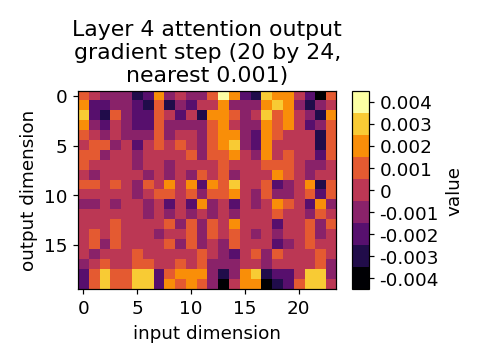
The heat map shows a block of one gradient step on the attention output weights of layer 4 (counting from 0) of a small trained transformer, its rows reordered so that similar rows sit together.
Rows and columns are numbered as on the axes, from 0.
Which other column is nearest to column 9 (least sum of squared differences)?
4
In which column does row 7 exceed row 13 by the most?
18
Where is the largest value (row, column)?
0, 13
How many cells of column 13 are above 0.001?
6
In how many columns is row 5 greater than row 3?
9
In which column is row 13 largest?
14
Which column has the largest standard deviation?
22
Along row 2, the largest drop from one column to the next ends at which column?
1
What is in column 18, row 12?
0.001
